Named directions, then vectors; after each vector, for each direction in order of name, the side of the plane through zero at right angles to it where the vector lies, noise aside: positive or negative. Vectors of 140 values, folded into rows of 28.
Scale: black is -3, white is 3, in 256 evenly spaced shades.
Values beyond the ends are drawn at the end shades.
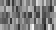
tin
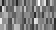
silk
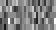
negative, positive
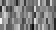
positive, negative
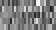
positive, positive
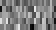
positive, negative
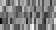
negative, positive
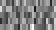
negative, positive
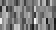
positive, negative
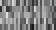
positive, negative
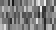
positive, positive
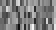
negative, positive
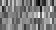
negative, negative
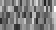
negative, positive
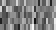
negative, positive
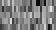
negative, negative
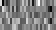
positive, positive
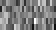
positive, negative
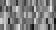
positive, negative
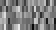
positive, negative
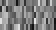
positive, negative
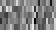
negative, positive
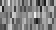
negative, negative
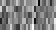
negative, positive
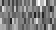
positive, positive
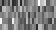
positive, positive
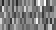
positive, positive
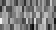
positive, negative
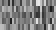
positive, positive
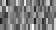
negative, positive
